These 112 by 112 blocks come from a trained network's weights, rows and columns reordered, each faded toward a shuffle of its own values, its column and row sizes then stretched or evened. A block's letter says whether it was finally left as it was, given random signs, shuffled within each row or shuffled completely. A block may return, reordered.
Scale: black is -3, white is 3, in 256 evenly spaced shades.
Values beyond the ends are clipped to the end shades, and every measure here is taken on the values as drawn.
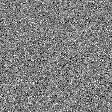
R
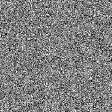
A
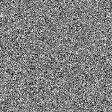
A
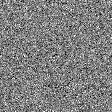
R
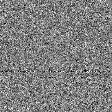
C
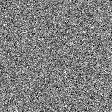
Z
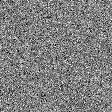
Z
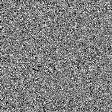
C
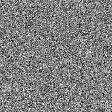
A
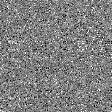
A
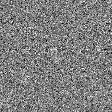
C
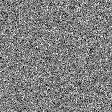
Z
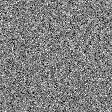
Z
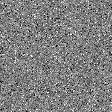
R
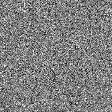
A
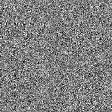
A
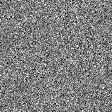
R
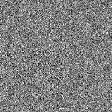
A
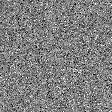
Z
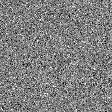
R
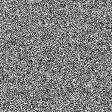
R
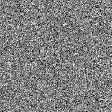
A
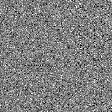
A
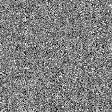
A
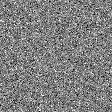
Z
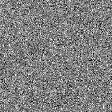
A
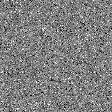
R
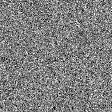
R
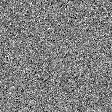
Z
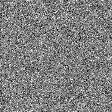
R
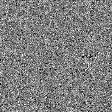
C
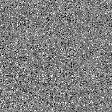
A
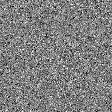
R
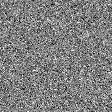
R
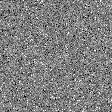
Z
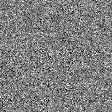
C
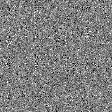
C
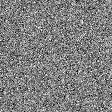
Z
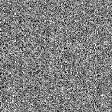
A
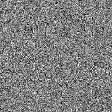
A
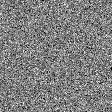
Z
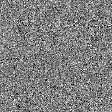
C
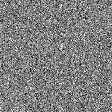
A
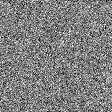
Z
